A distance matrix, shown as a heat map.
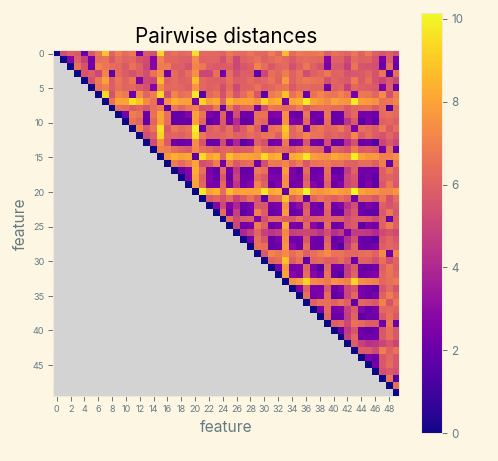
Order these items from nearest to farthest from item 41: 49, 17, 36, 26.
17, 26, 49, 36
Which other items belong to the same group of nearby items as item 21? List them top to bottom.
6, 11, 30, 36, 43
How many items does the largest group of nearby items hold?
22
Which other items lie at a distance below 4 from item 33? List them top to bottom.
7, 15, 20
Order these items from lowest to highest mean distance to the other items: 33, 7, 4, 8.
8, 4, 33, 7
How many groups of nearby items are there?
7
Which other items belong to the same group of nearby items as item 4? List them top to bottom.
0, 12
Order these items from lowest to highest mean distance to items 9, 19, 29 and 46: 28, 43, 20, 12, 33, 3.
28, 3, 43, 12, 33, 20
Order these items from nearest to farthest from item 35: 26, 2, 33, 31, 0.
31, 26, 2, 0, 33
